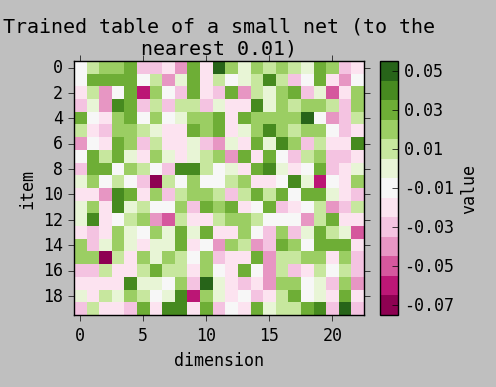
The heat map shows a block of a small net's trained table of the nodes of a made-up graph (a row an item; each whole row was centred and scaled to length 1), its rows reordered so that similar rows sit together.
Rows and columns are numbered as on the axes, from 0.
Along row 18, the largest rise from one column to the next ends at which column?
10
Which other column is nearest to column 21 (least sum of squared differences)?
7
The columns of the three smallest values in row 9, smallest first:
6, 19, 5
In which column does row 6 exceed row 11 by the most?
16
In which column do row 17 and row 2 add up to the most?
4
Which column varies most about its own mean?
15
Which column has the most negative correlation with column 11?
21
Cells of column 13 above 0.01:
6
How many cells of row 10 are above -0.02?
15
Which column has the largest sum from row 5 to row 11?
3
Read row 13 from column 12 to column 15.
-0.02 0.02 -0.01 -0.03
